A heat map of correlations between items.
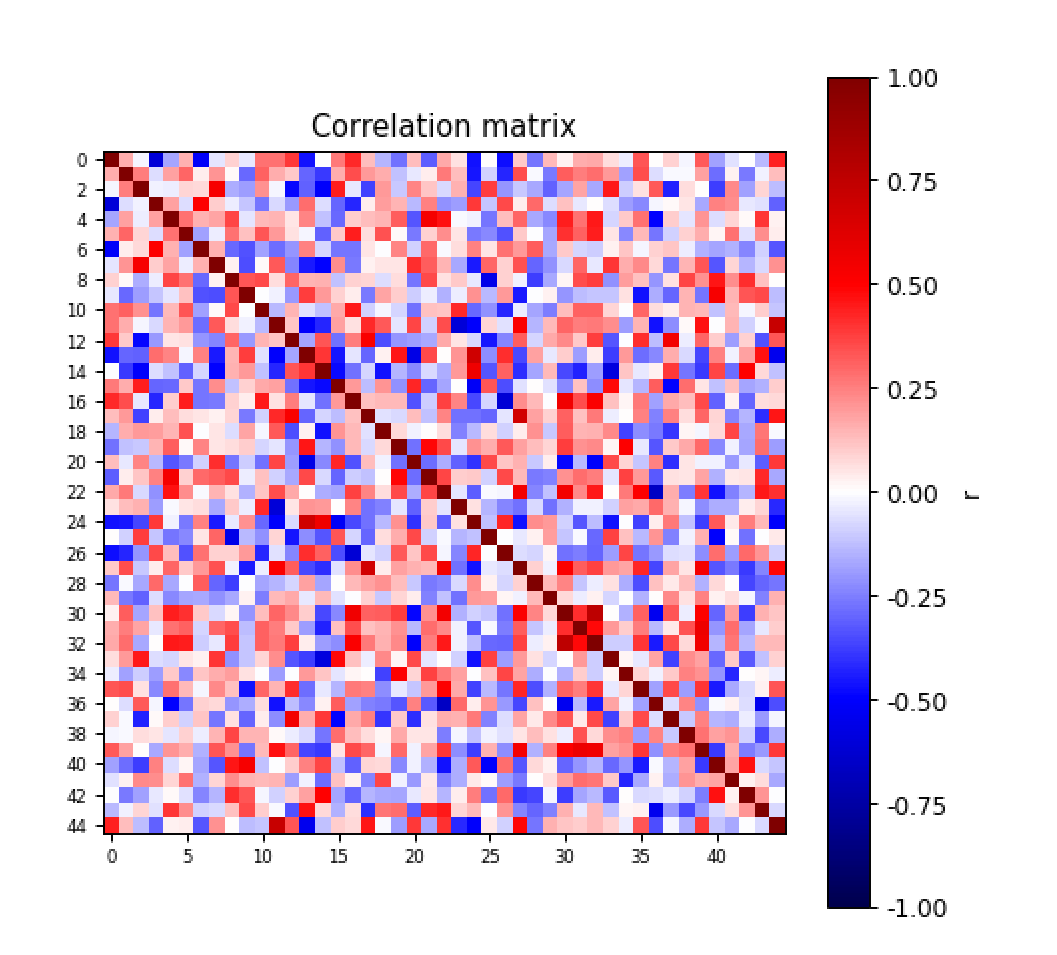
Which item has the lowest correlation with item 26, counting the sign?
16
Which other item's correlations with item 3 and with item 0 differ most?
6
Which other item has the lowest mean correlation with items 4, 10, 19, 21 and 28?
20
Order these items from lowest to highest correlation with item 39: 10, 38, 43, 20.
43, 20, 10, 38
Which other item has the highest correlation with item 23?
10
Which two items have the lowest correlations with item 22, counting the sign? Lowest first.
36, 40
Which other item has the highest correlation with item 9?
40
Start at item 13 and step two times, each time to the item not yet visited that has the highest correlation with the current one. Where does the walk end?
14
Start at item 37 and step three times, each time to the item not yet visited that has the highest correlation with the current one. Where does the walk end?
27
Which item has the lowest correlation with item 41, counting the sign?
34
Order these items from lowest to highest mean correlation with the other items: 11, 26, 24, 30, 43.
24, 26, 43, 11, 30
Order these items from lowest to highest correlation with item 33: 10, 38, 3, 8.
8, 3, 10, 38
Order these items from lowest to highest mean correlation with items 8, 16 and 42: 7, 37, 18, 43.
7, 18, 37, 43
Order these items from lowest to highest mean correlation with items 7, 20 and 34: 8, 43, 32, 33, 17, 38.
32, 43, 8, 17, 38, 33
